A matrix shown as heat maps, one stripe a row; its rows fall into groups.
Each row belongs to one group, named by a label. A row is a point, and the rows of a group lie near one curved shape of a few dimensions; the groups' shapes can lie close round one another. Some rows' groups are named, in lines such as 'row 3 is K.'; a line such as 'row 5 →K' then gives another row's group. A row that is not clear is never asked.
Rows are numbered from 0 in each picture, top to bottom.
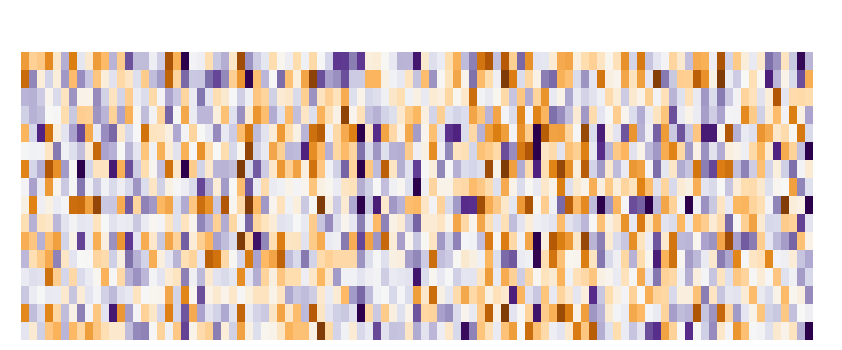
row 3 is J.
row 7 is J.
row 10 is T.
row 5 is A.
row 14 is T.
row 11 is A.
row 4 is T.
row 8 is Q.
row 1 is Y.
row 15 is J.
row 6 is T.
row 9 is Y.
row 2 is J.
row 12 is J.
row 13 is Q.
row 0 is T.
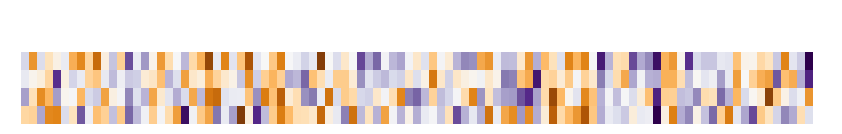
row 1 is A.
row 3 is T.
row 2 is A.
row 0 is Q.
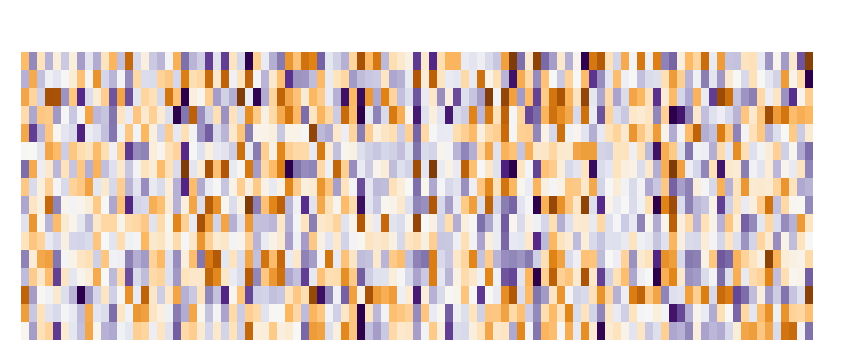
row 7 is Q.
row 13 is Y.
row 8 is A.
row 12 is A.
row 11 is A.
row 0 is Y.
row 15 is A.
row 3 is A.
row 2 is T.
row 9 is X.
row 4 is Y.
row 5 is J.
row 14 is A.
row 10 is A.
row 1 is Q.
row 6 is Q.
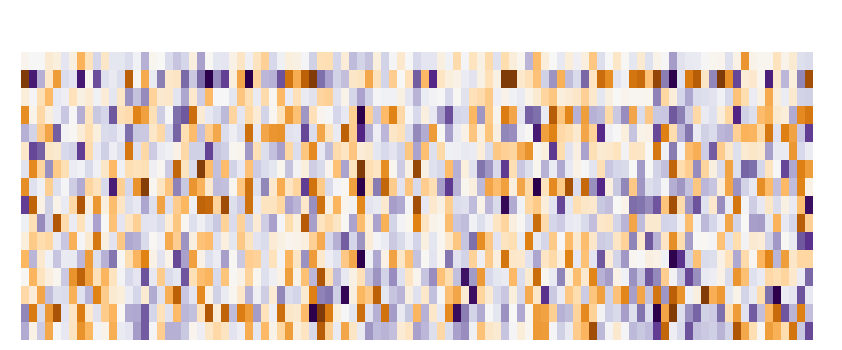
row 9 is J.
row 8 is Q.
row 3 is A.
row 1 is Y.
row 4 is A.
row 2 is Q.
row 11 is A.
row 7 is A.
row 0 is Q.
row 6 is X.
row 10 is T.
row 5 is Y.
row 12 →Q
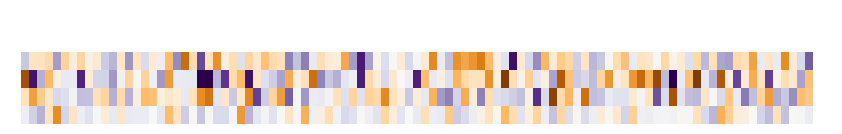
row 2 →A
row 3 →J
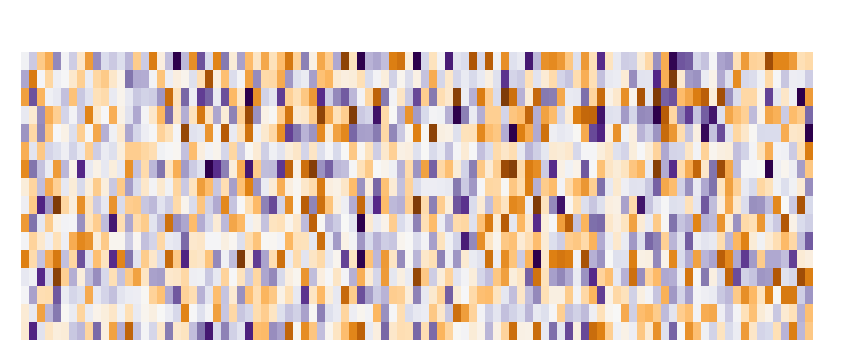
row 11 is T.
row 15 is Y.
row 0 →A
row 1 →Q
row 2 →Y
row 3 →T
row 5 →A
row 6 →Y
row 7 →T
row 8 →J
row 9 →T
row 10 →Q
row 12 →J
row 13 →A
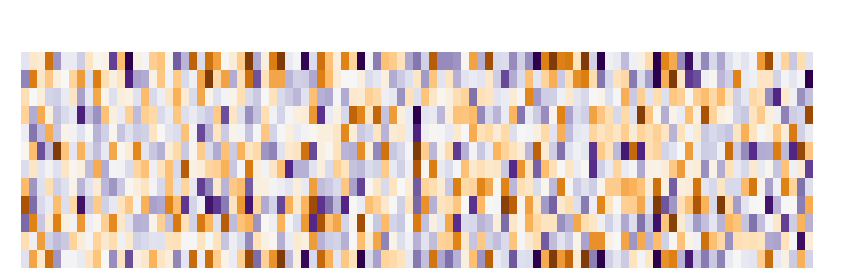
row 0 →A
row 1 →Q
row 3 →Y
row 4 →J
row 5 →J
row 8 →Y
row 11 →A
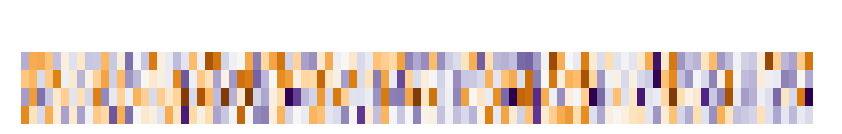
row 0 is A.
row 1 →T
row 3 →T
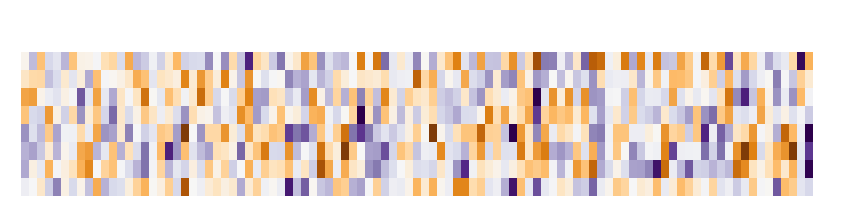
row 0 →Y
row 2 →A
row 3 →T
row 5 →J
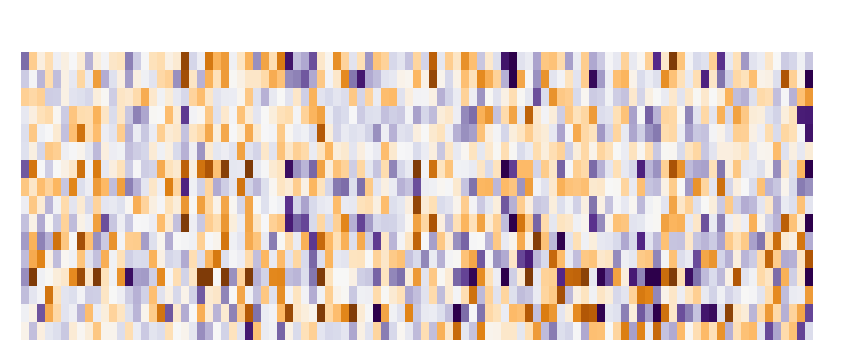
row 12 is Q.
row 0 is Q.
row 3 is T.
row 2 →A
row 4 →Q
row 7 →T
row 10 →J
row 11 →A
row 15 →Y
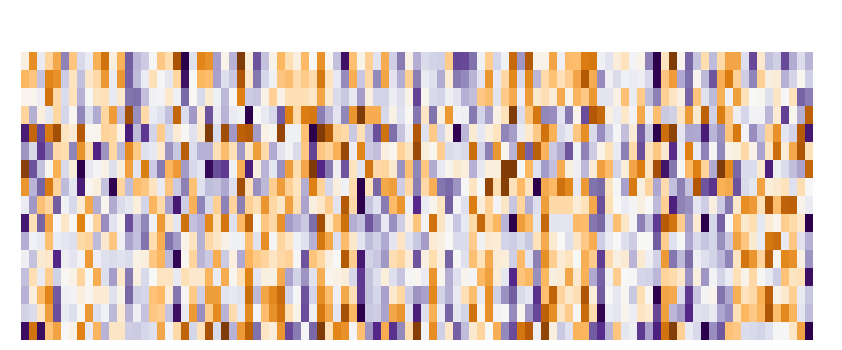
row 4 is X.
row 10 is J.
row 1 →T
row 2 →J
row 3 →Y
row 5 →J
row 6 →Y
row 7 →T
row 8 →A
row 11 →A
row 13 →A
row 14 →A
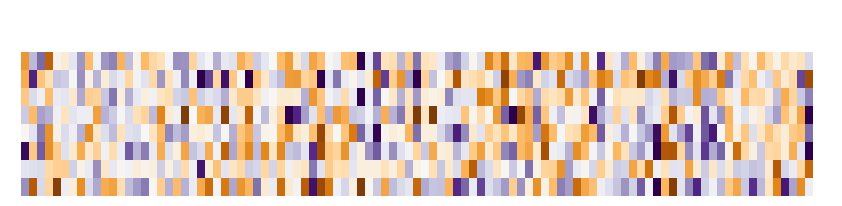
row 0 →T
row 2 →T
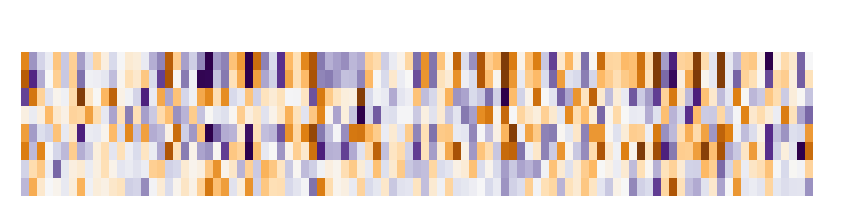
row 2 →Q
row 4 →Y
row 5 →Y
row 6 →A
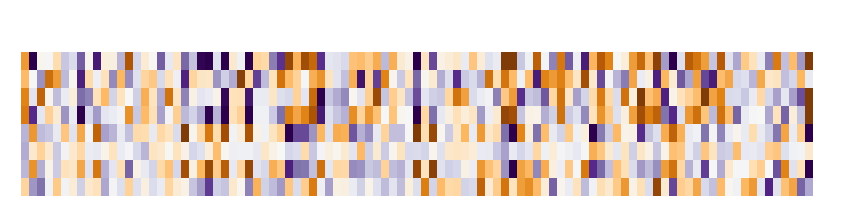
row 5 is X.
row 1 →T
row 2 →Y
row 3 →Y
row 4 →Q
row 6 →Q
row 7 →Y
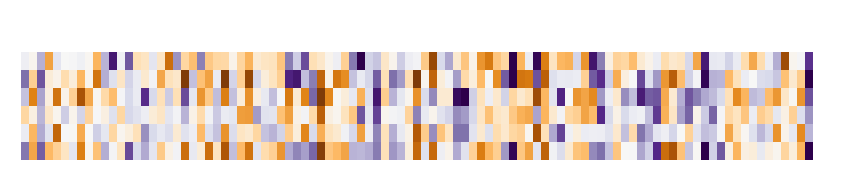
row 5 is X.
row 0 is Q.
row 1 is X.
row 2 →J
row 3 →T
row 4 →J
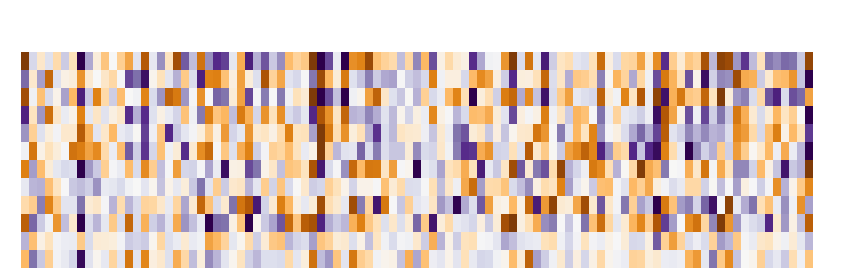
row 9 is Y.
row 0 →Y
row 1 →X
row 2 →Y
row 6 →Y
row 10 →Q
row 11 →Y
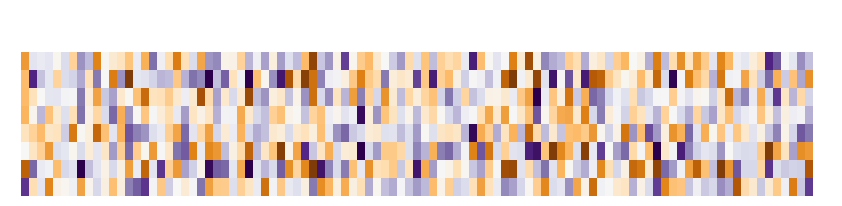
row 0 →Y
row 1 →Y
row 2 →A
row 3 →T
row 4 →T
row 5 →A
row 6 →Y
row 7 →X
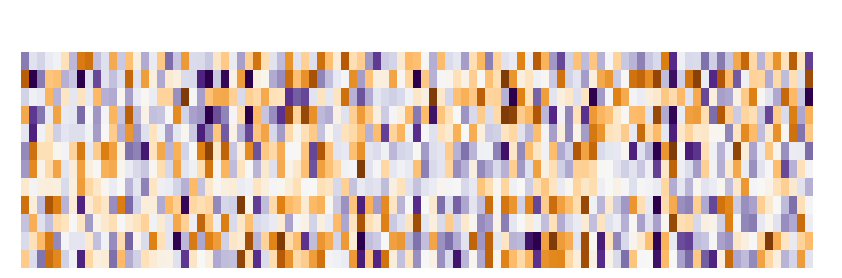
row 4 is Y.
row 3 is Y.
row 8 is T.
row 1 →Y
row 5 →Q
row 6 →X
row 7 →Q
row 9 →X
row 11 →T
